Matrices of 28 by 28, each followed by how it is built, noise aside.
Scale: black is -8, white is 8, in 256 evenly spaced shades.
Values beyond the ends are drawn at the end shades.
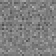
repeating columns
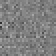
low rank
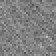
Toeplitz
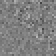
upper triangular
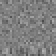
low rank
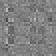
low rank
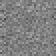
repeating rows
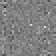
uneven columns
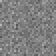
repeating rows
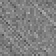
Toeplitz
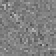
banded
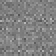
low rank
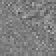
upper triangular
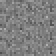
repeating rows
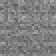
blocks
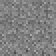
repeating columns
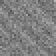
Toeplitz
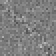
banded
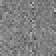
uneven columns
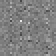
uneven columns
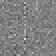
uneven columns
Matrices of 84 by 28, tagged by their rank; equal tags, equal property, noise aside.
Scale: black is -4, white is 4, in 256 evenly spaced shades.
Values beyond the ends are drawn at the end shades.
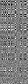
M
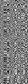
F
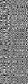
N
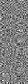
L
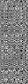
F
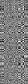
M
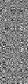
L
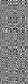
M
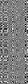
M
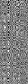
N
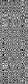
N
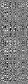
N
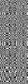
M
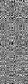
L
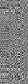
F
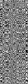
N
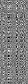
F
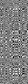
F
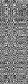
F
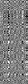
M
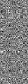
L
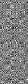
L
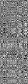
L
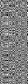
F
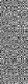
L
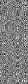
N
